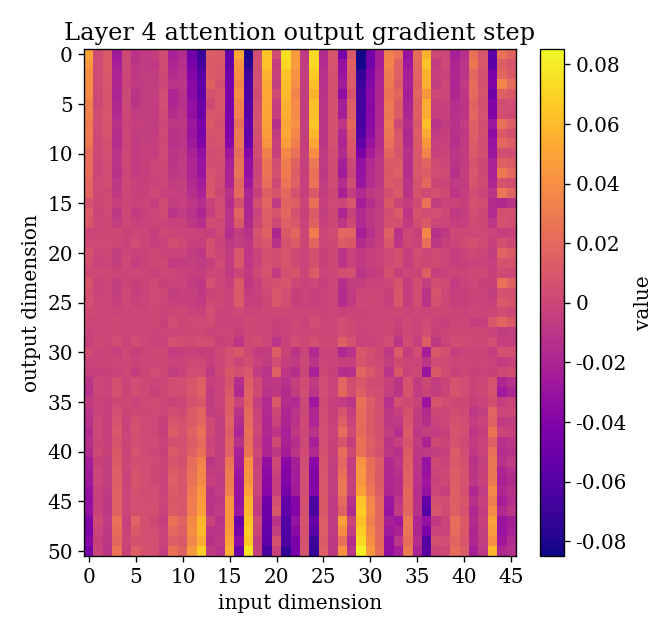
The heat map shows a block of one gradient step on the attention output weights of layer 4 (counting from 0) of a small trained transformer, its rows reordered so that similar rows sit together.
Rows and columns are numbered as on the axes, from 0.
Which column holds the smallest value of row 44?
21
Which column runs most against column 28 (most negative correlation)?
7
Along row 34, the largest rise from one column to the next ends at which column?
17
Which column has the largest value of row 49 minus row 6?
29
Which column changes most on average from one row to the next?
36
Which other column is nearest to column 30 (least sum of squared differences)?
11
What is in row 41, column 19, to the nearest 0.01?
-0.03
